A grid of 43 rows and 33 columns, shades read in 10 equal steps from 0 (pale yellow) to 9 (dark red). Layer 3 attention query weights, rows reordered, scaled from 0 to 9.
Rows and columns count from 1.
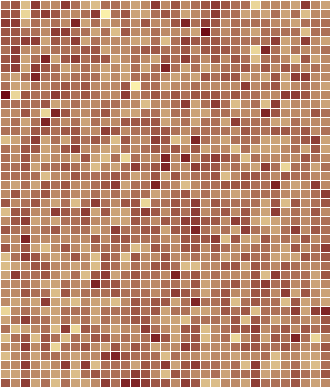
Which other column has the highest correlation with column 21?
22
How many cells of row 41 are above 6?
6
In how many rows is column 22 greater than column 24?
24
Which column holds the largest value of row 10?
25
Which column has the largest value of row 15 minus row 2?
11
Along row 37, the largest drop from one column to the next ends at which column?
8
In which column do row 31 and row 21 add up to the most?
28
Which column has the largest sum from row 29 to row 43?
26
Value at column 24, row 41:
5
